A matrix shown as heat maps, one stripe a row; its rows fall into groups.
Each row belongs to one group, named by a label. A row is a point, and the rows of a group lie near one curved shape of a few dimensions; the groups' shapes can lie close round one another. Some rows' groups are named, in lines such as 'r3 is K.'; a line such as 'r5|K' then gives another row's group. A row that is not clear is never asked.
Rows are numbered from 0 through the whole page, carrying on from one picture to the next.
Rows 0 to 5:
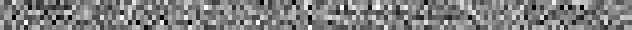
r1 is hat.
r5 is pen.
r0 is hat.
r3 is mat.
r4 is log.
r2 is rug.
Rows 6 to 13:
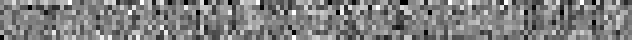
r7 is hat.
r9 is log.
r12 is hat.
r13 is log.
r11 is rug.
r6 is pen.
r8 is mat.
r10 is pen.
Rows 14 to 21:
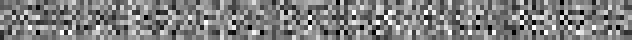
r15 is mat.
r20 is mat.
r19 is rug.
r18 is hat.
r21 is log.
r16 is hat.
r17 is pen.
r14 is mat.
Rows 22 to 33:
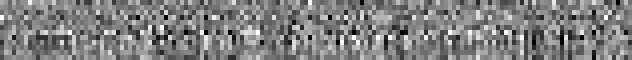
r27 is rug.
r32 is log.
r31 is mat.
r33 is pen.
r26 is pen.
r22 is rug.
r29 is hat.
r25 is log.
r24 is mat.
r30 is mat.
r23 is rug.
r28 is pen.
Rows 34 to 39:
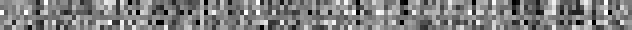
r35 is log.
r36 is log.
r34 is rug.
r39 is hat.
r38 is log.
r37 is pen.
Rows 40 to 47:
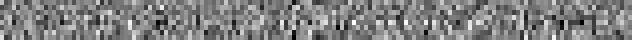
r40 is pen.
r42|log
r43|log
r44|hat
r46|hat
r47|pen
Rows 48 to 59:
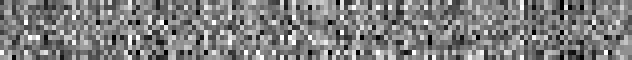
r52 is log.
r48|mat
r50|log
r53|mat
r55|rug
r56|mat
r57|pen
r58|log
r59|hat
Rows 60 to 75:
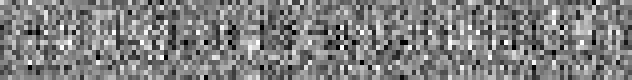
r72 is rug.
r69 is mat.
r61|rug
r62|rug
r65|mat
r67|mat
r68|pen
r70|log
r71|log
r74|mat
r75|rug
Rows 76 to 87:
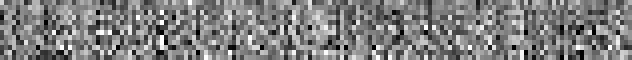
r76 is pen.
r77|rug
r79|log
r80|rug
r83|rug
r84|log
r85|mat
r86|mat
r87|hat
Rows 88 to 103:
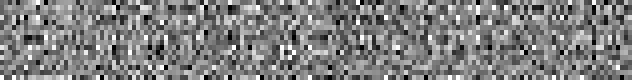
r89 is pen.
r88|rug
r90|pen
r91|pen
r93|mat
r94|pen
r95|mat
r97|rug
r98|mat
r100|mat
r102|pen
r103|pen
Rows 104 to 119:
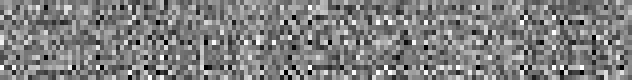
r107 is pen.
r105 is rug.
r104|log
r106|log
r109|log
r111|hat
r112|log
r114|pen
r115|rug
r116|pen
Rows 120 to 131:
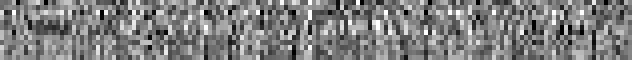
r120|rug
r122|pen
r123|pen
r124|hat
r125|hat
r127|hat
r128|pen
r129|hat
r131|pen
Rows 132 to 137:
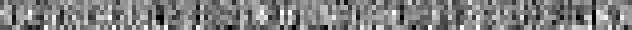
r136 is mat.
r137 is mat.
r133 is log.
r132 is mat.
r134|hat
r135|log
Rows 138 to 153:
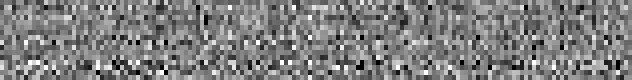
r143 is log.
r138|mat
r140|log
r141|pen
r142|rug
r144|mat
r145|rug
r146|log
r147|mat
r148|pen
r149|mat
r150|rug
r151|rug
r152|log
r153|pen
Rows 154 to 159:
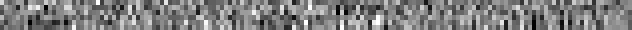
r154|hat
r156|mat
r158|hat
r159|mat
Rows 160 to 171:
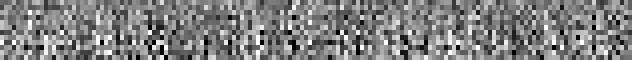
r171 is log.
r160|rug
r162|rug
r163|mat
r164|rug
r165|hat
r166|mat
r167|rug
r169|mat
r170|rug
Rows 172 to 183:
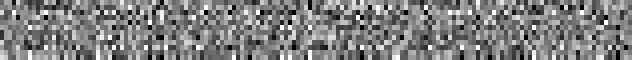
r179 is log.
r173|hat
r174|pen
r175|rug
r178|mat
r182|rug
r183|rug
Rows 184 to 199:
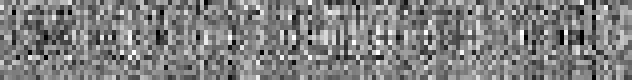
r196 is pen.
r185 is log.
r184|pen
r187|hat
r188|mat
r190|hat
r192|hat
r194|hat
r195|rug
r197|log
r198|pen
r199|pen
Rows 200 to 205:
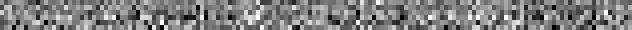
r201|log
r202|log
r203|pen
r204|rug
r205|mat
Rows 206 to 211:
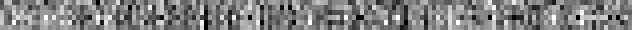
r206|log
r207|rug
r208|pen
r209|rug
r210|pen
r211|rug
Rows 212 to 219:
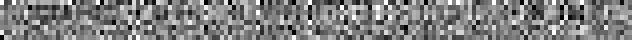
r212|pen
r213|hat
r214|log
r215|hat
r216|pen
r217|rug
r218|pen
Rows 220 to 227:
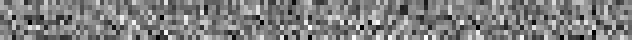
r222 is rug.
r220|hat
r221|rug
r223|mat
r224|hat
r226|mat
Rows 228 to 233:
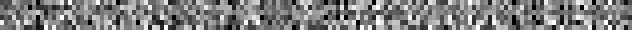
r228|mat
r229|hat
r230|rug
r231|mat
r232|log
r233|mat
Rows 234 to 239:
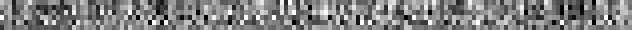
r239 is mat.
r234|hat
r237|log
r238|mat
